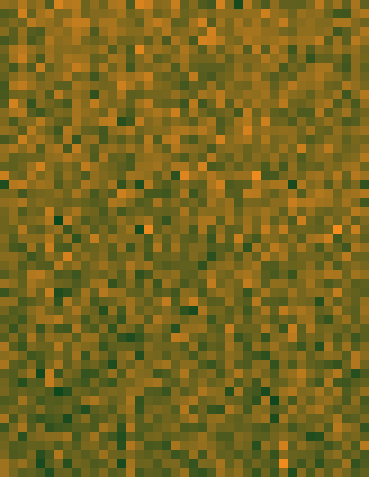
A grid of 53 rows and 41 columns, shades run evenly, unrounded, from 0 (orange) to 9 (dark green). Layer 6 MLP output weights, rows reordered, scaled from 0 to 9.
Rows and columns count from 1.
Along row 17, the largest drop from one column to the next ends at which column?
9
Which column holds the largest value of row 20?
20
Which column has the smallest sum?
32
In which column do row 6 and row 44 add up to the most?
30
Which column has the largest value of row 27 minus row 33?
38
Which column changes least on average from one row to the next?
26
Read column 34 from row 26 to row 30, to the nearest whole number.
5 6 3 5 5
